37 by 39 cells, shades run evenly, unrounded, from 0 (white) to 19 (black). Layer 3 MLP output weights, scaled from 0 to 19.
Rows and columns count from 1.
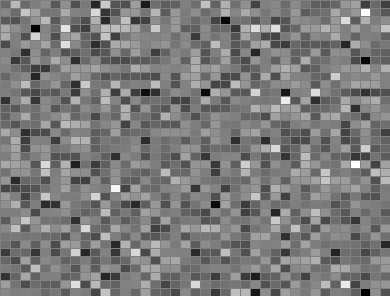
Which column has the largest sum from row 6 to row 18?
4
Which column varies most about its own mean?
37
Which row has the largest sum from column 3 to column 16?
12
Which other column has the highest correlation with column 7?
36
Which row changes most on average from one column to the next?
21
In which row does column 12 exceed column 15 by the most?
31
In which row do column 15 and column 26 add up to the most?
1
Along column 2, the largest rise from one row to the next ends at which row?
23
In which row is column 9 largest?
32
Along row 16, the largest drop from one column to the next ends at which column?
7
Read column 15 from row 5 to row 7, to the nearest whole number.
9 9 10
